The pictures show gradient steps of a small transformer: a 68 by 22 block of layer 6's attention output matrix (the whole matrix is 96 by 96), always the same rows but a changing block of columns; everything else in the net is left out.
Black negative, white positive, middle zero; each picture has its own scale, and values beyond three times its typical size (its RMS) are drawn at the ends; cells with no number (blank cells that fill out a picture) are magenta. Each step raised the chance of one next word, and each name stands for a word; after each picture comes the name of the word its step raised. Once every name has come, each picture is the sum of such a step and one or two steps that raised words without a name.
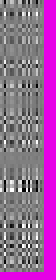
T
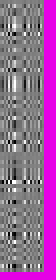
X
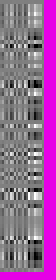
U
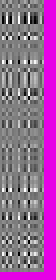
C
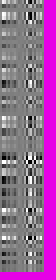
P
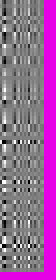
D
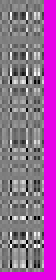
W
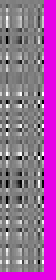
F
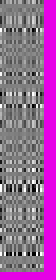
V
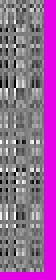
C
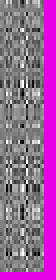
V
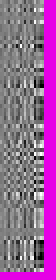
U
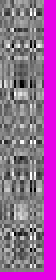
T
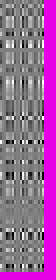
X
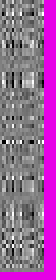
D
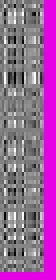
C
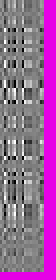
F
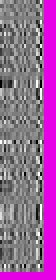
X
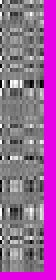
P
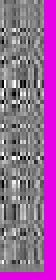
F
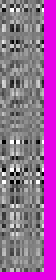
F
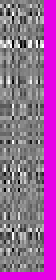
C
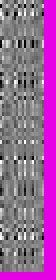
P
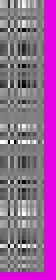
D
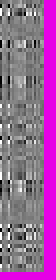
T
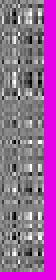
C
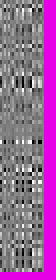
W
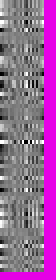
D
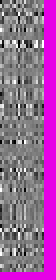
V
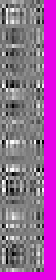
T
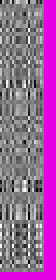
T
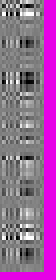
P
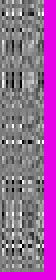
D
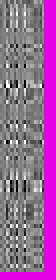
T
